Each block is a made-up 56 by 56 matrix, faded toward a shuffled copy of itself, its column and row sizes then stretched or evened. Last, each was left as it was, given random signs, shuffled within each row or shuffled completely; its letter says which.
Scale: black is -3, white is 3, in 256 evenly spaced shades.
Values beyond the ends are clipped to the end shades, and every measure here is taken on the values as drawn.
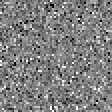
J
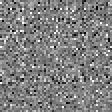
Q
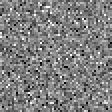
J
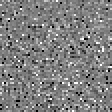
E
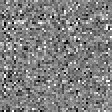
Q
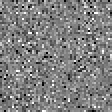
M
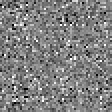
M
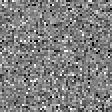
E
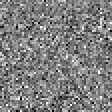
E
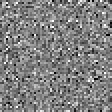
M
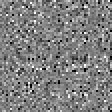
Q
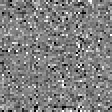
M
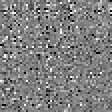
Q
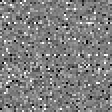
E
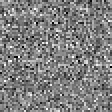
E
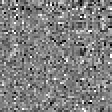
Q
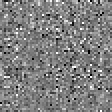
Q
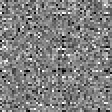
Q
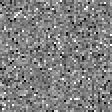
J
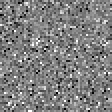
J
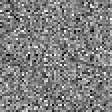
Q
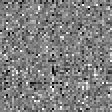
M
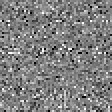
E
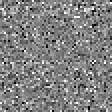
M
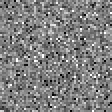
J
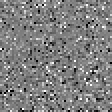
M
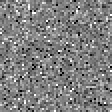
J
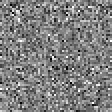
M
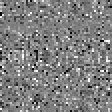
Q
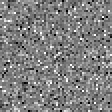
J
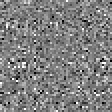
Q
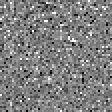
J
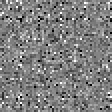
M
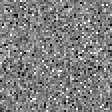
J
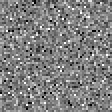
J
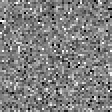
J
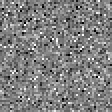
J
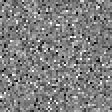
J
